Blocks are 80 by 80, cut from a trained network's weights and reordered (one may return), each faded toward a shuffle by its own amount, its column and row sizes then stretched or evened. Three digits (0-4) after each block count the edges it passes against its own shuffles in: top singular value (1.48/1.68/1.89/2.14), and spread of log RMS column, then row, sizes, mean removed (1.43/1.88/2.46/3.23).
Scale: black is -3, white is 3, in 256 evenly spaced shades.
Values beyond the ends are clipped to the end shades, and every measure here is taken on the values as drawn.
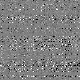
0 2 4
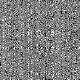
1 3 1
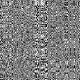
4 4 1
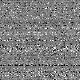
1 1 3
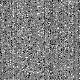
1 2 0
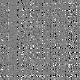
1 4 3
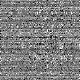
3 2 1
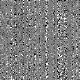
0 4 1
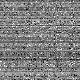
4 1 1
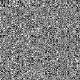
3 2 2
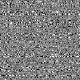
2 0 4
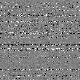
0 1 4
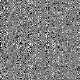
0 4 2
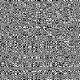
4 2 4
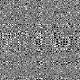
4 2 4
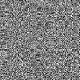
4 2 1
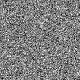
1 0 0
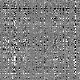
2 4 2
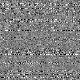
1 0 4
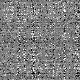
1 3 0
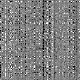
4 4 3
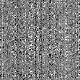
2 3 2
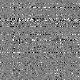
0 2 4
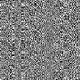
4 3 0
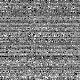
4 1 2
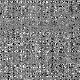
2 1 3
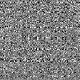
3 0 3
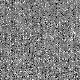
0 0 1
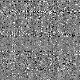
0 1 3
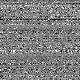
2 0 4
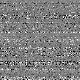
1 1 4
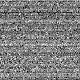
3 0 1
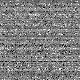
3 0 2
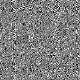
0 3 2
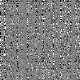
1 4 1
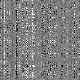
3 4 3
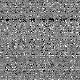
2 2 3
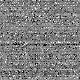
2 1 2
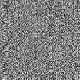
4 2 1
